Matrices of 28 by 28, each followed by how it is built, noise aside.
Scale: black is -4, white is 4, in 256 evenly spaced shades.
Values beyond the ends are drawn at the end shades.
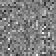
uneven columns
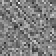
Toeplitz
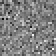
block diagonal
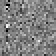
uneven columns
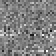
uneven rows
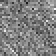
Toeplitz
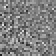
lower triangular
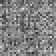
blocks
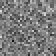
Toeplitz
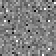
sparse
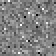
sparse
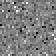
sparse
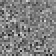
lower triangular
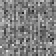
blocks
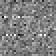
uneven rows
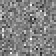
uneven columns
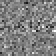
uneven rows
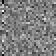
uneven columns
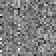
uneven columns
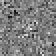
block diagonal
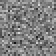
blocks
